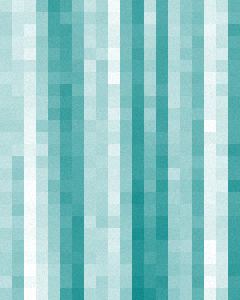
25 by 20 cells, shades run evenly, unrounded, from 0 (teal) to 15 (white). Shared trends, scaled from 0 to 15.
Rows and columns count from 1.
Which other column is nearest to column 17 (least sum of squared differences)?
7
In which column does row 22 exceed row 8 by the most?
5
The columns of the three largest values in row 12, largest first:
3, 18, 19
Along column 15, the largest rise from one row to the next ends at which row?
15
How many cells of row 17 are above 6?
13
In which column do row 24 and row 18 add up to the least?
12
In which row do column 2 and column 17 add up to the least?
24
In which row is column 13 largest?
2
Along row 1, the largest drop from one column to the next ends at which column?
11
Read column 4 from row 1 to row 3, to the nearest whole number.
7 9 9
